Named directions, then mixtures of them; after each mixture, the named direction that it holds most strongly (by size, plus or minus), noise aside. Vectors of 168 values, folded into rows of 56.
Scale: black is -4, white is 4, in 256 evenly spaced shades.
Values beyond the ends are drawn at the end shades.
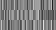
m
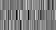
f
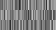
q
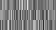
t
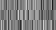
m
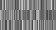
t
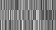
m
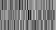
q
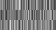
q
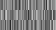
q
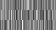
t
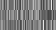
m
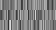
f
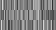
m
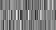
f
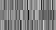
m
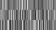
t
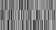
t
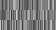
t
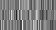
t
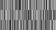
q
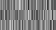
q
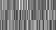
t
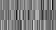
m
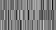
m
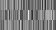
q
